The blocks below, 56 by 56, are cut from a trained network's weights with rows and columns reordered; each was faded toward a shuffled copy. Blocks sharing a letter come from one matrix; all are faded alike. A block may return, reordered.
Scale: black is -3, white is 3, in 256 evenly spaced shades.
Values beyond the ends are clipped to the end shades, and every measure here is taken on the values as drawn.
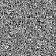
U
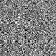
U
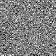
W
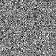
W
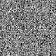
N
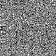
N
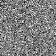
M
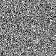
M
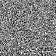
M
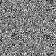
U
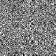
N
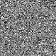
W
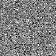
W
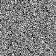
M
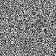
U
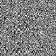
W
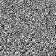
W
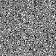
M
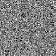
U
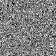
M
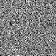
U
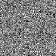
W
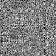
N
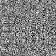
U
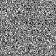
N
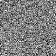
U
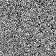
M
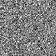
M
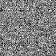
U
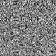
U
